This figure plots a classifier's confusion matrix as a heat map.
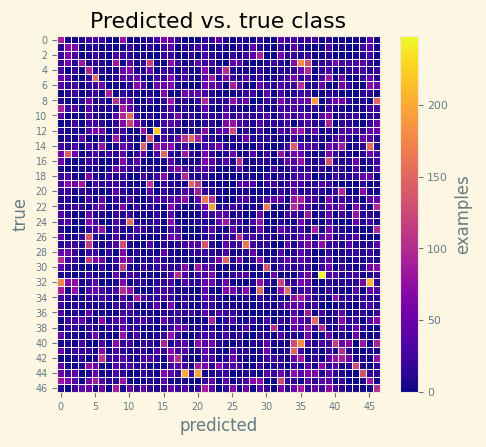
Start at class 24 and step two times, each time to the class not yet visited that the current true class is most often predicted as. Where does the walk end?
9
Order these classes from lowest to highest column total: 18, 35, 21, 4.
18, 4, 21, 35
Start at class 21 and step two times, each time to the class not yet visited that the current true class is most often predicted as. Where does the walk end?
30
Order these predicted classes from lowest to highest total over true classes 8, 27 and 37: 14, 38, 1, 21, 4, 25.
14, 1, 38, 25, 4, 21
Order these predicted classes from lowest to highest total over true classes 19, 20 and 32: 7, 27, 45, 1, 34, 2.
7, 27, 34, 2, 1, 45
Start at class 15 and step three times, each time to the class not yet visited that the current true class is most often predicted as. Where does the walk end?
29
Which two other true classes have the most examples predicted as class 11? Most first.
34, 6
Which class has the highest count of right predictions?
22
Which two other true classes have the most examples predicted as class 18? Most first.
44, 13
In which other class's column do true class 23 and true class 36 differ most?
43
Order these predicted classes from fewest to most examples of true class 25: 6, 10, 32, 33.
10, 33, 32, 6
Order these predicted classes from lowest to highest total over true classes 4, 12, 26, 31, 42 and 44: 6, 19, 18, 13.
19, 13, 6, 18
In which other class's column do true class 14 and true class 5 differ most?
12
